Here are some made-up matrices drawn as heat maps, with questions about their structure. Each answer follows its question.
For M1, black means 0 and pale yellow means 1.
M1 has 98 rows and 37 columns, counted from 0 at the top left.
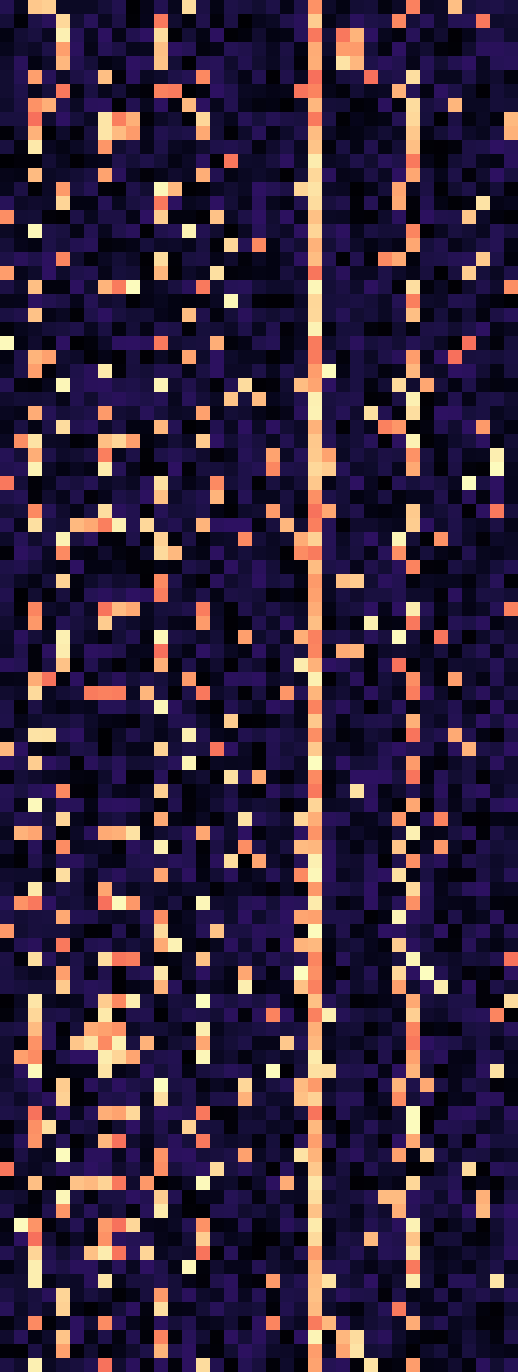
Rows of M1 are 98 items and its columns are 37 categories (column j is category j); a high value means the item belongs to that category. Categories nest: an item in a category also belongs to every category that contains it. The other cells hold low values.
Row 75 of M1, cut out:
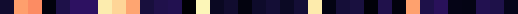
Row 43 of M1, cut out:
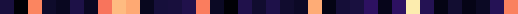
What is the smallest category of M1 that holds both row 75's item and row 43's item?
9
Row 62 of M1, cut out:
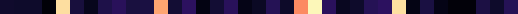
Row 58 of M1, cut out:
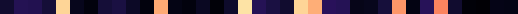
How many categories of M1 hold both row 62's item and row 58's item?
5
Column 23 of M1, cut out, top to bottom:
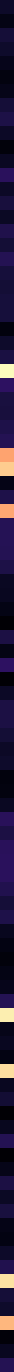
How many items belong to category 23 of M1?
8
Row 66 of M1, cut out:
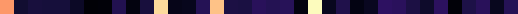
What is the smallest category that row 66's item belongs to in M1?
0
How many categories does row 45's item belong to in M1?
7
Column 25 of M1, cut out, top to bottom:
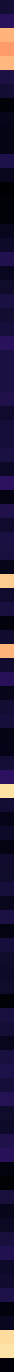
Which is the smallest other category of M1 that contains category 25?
4
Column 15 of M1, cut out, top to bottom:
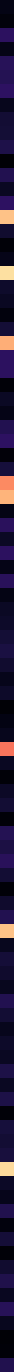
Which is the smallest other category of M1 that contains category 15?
11
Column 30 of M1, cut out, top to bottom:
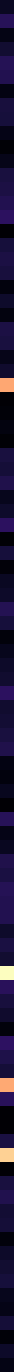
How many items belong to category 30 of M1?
4
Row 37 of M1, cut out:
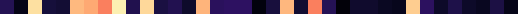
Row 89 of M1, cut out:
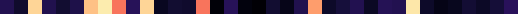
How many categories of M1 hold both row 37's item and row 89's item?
8
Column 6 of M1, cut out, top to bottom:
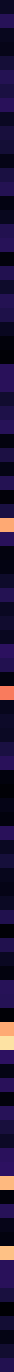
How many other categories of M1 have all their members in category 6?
3
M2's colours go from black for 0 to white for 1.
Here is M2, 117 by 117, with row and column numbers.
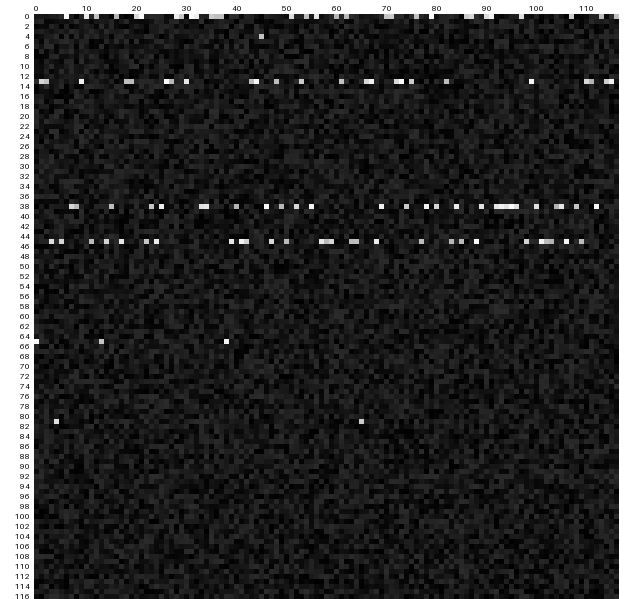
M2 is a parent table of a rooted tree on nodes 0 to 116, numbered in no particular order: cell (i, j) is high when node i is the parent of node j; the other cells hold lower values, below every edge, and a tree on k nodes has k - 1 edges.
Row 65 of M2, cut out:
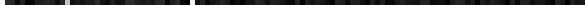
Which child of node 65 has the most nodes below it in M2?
0
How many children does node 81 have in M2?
2
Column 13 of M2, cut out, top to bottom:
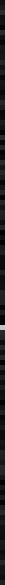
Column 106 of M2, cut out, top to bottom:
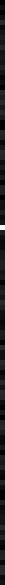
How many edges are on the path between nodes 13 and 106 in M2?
5
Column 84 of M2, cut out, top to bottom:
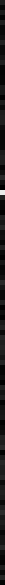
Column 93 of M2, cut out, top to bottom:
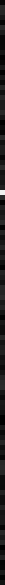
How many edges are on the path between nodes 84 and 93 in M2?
2
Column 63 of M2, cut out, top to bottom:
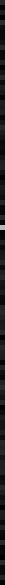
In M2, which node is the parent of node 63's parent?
4
